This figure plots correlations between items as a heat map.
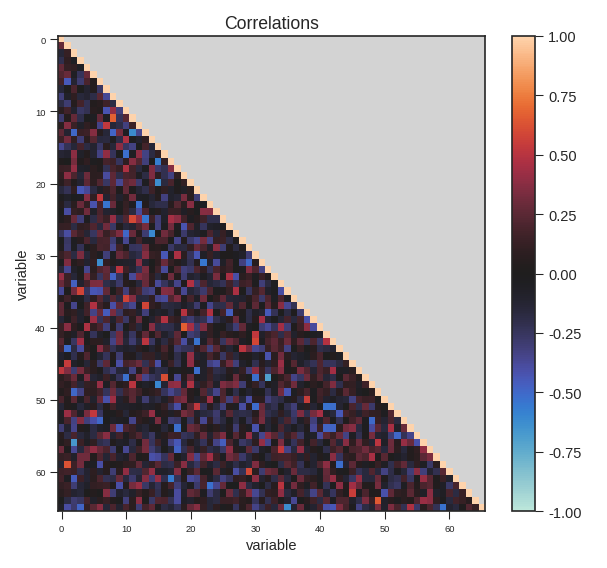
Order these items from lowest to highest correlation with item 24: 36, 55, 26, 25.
25, 26, 36, 55
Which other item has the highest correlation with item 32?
9
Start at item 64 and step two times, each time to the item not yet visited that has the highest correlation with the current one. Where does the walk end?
56
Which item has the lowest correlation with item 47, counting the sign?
32
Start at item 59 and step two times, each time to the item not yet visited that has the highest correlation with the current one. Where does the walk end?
45
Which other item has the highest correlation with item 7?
12
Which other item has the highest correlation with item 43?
28
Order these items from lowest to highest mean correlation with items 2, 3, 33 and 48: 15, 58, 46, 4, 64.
15, 64, 46, 4, 58
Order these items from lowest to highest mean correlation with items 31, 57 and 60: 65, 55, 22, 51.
22, 65, 55, 51
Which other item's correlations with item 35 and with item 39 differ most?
5
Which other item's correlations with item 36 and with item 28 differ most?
10
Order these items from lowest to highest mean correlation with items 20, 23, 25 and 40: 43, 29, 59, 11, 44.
43, 29, 59, 44, 11
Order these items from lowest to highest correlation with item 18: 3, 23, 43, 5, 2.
43, 3, 5, 23, 2
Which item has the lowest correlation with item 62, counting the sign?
23
